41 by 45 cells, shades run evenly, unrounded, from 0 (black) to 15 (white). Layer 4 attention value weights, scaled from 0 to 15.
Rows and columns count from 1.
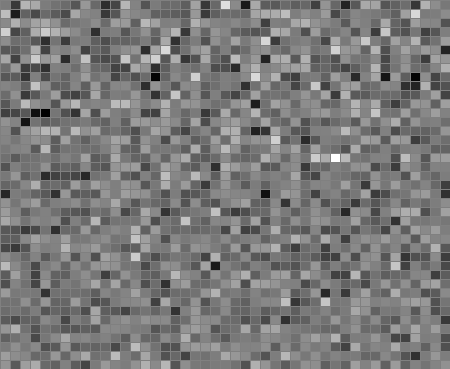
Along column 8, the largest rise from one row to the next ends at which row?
12
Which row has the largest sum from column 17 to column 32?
31
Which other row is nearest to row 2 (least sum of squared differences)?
34
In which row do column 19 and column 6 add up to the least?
22
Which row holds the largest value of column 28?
16
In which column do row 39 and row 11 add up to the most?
14
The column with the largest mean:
28
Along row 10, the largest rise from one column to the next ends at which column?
43
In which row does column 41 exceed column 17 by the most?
24
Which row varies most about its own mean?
7
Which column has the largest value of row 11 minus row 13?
5
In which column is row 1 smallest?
25
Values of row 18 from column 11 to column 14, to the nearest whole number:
6 10 7 6
